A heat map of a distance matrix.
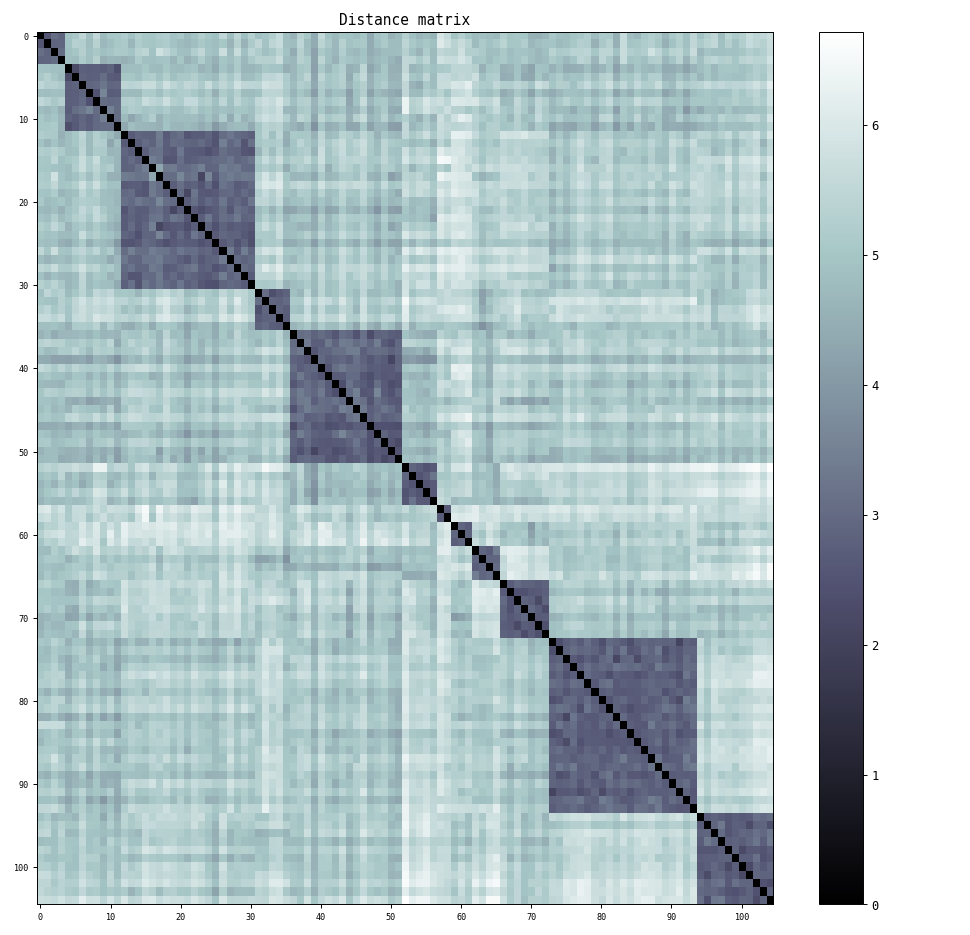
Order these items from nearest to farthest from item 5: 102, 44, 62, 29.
44, 29, 102, 62
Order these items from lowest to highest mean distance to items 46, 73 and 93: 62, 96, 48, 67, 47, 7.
47, 48, 7, 67, 62, 96
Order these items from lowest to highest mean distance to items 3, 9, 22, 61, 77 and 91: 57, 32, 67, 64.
67, 64, 32, 57
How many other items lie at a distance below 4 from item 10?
7
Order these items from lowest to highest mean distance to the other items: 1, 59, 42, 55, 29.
42, 29, 1, 55, 59
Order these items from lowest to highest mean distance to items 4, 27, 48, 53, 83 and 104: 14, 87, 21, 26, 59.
21, 14, 26, 87, 59
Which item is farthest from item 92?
52
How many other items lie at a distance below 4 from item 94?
10
